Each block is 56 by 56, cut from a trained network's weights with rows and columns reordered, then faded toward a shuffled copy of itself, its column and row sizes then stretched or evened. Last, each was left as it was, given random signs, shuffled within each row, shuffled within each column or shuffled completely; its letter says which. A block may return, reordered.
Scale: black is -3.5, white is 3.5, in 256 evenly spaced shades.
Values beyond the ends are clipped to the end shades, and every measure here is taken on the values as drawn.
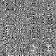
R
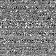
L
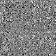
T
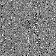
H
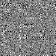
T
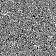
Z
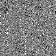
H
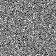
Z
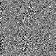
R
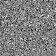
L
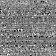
L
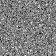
Z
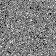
Z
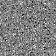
H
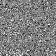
L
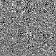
R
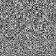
R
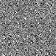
R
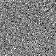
H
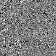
T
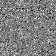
L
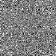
T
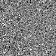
H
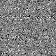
L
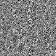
H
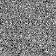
T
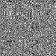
R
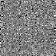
R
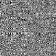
R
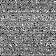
L
